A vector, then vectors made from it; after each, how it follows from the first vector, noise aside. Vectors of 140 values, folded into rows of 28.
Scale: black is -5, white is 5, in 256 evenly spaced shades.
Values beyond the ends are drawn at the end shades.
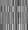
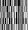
wrapped around, negated, scaled up.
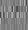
wrapped around, partly zeroed.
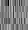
reversed, negated.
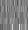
partly zeroed.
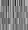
reversed, negated.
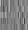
wrapped around, negated, partly zeroed.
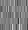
partly zeroed.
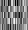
wrapped around, negated, scaled up.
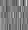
wrapped around, partly zeroed.
